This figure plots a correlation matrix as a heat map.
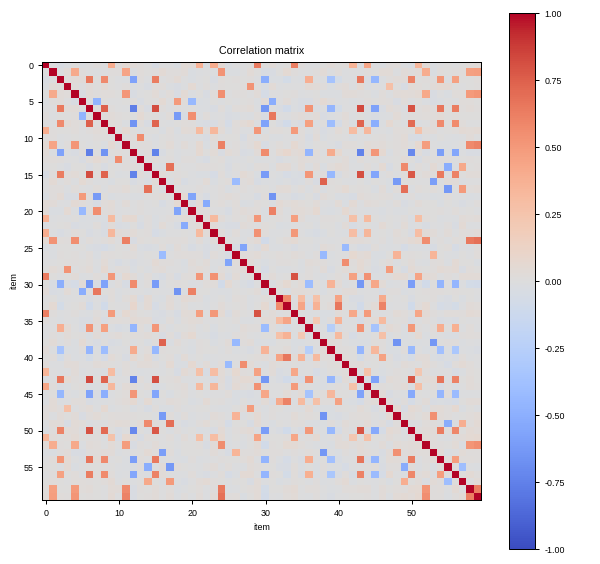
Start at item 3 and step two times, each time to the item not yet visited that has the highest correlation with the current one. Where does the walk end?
47
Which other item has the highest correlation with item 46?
33
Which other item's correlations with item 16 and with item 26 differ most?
38
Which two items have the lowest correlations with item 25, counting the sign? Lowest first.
27, 41
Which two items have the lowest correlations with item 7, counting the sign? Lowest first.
18, 5
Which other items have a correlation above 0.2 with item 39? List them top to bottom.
12, 30, 45
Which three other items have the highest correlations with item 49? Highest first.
17, 14, 57
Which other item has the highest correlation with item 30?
12
